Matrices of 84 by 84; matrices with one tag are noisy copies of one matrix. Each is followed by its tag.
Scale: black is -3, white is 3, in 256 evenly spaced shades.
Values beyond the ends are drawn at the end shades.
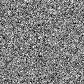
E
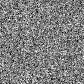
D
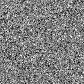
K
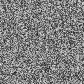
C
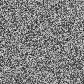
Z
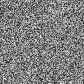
E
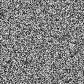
E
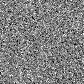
D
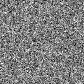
D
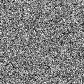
C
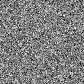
D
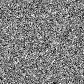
E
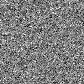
E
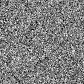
Z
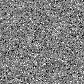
K
